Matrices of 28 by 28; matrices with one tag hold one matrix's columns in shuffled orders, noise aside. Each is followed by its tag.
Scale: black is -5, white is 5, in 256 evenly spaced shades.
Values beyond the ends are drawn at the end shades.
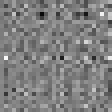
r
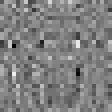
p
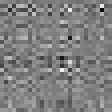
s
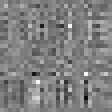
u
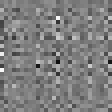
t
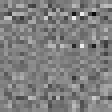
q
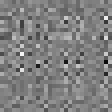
t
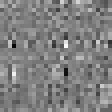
p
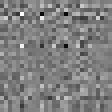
q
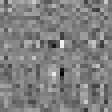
p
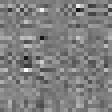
s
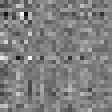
r
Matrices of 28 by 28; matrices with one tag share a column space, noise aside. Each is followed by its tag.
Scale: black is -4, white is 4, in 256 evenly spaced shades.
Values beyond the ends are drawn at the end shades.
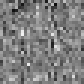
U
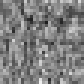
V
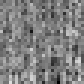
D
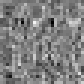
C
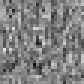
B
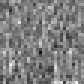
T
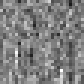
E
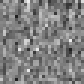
U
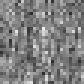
D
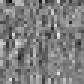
E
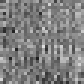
D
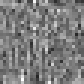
E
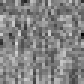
E
